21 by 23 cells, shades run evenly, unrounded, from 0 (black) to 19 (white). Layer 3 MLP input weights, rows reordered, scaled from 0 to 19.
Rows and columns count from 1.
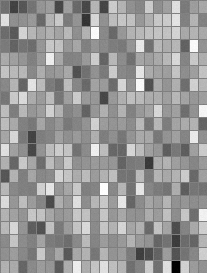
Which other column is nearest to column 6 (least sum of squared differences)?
18
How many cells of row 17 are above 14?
8
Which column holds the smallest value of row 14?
1
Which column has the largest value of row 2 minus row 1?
7
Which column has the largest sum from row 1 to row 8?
20
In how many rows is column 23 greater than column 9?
12
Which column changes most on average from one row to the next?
17
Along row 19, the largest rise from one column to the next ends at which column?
23
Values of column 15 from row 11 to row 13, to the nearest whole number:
11 16 9
